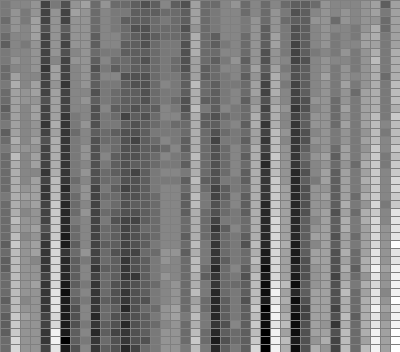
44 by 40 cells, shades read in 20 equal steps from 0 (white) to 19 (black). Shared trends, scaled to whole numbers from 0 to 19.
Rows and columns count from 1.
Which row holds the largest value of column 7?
43
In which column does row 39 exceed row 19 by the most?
27
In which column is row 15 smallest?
40
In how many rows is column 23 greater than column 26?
42
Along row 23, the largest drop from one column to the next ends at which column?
28
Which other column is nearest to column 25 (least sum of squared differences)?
1
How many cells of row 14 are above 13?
4
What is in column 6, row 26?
4
